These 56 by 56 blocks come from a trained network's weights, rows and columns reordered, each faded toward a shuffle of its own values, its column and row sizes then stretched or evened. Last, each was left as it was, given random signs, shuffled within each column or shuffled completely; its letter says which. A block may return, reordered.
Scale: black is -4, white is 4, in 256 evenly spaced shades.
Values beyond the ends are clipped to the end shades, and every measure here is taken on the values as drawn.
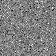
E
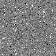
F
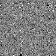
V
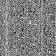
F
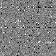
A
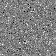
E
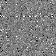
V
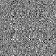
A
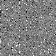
F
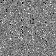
F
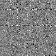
V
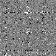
V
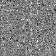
V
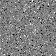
E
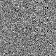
F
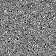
E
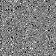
A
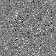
F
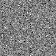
F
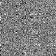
A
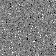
F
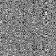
A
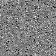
F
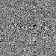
A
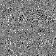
V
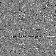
V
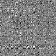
A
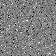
E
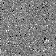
F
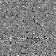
V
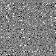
V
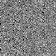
F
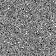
E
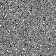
E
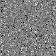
F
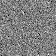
E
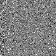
F
